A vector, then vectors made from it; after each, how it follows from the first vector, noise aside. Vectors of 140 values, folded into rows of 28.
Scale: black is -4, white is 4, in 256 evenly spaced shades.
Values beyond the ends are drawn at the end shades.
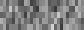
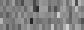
partly zeroed.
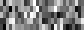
negated, scaled up.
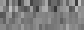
partly zeroed.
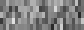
negated.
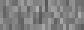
wrapped around, shrunk.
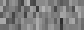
partly zeroed.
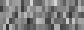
reversed.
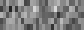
negated.
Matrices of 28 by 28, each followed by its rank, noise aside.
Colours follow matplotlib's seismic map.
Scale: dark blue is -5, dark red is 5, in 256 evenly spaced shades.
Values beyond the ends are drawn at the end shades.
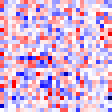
six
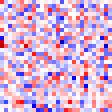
six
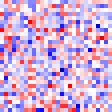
eight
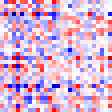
four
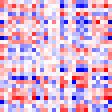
three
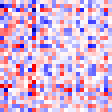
four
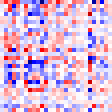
three
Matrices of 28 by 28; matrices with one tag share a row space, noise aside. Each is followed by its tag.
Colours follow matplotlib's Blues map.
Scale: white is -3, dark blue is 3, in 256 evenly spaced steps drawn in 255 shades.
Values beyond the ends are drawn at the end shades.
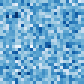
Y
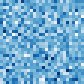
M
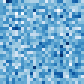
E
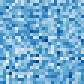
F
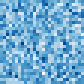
E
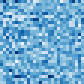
F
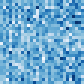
E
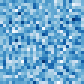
E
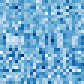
E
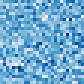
E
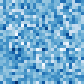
E
